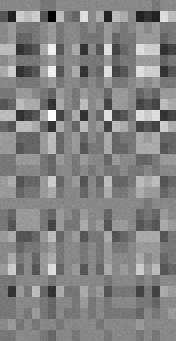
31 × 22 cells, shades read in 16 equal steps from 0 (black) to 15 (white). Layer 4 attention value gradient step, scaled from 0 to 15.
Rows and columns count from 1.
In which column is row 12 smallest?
7
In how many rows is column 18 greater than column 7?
10
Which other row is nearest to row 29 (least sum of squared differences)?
16
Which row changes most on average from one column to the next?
2
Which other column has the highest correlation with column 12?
17
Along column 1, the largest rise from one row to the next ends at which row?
11
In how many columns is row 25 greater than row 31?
10
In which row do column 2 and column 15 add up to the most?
25
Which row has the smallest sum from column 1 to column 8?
27
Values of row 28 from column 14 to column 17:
7 8 8 8
